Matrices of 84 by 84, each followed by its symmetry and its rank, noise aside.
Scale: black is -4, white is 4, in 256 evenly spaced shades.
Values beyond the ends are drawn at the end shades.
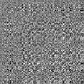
symmetric, rank six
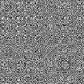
symmetric, rank seven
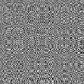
antisymmetric, rank six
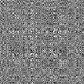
symmetric, rank five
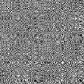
symmetric, rank seven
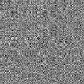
symmetric, rank seven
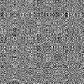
no symmetry, rank seven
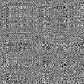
no symmetry, rank six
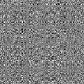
no symmetry, rank six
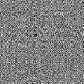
no symmetry, rank six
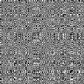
symmetric, rank five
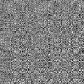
no symmetry, rank five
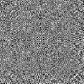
symmetric, rank seven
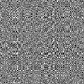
no symmetry, rank five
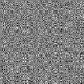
no symmetry, rank six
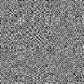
symmetric, rank seven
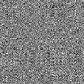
no symmetry, rank seven
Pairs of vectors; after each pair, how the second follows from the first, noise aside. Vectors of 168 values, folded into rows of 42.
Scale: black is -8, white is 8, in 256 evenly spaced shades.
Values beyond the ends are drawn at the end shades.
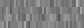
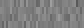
negated, shrunk.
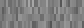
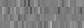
negated, partly zeroed.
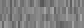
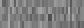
wrapped around, negated.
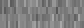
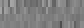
negated, partly zeroed.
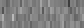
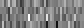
wrapped around, negated, scaled up.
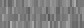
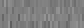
negated, shrunk.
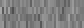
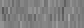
partly zeroed.
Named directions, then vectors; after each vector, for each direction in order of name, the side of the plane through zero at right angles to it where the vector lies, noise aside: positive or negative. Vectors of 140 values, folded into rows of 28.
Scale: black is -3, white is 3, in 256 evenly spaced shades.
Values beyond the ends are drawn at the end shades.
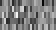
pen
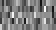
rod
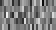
positive, negative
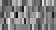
negative, positive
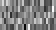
negative, negative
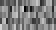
positive, positive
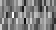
negative, positive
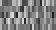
negative, positive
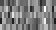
positive, positive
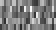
negative, negative
